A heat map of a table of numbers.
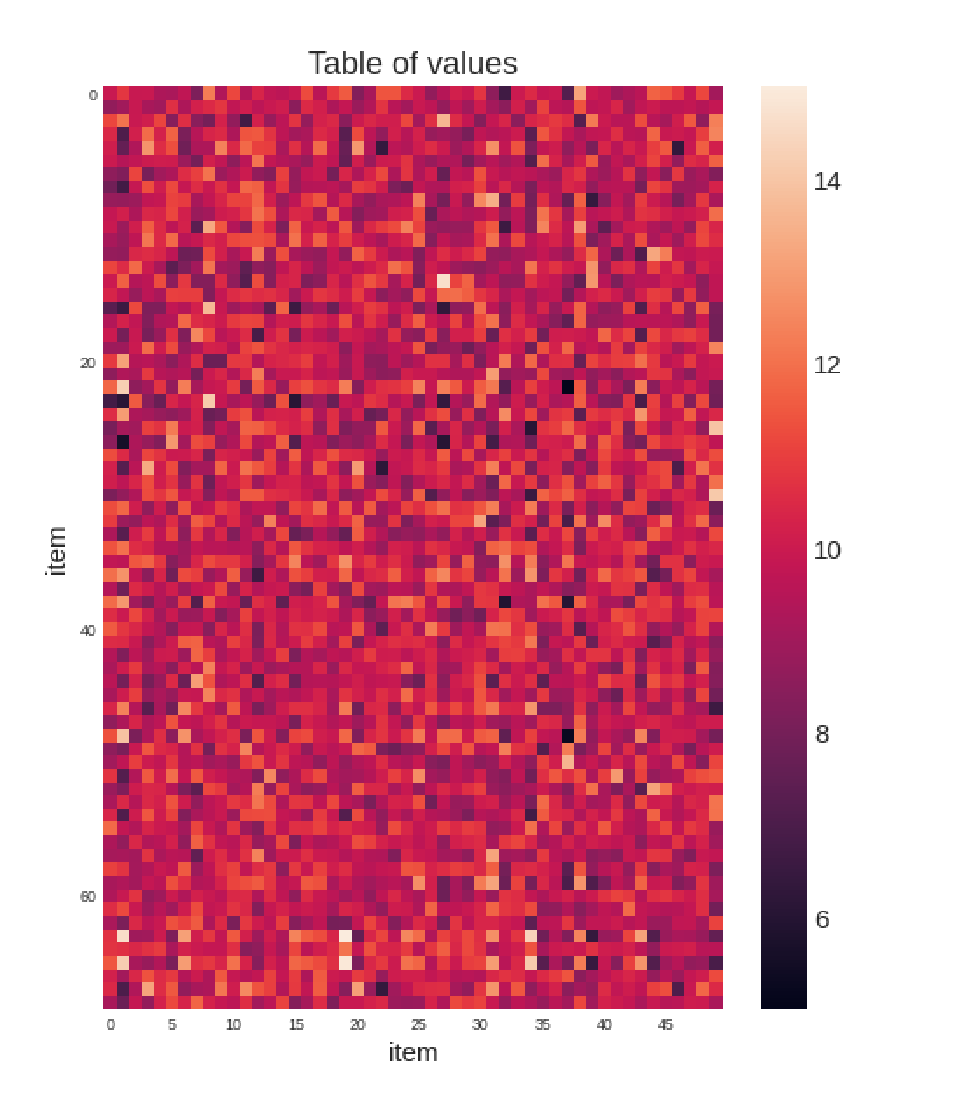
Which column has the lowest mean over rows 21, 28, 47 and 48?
37
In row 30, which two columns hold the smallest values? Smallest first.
34, 26
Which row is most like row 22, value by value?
48
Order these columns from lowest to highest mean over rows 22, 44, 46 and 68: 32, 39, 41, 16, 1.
39, 32, 41, 16, 1
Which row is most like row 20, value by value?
24
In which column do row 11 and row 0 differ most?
31
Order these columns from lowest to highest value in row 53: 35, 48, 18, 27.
27, 48, 18, 35
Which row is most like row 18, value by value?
44
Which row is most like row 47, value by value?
1
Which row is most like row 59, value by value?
8
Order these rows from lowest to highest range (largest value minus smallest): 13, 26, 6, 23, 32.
6, 13, 32, 26, 23
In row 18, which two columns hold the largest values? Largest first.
7, 40
